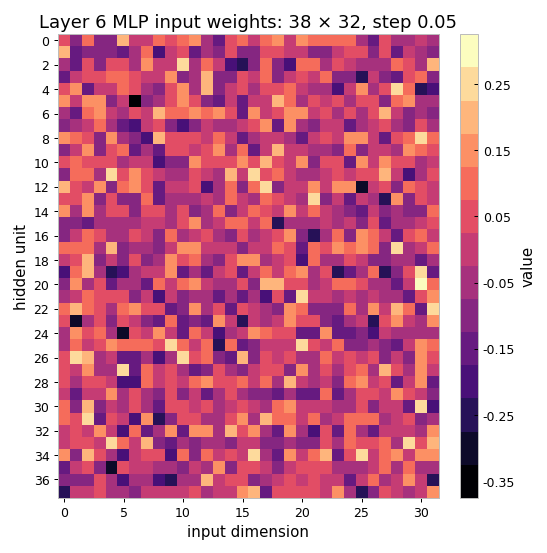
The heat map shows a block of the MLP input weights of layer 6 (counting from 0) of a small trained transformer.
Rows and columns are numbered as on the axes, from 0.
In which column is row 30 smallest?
31
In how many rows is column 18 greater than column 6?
20
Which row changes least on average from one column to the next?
15
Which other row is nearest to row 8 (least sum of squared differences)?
17
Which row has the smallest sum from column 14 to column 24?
29
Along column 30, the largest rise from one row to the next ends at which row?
19
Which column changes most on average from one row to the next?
5
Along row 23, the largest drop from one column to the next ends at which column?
1
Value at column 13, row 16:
-0.05
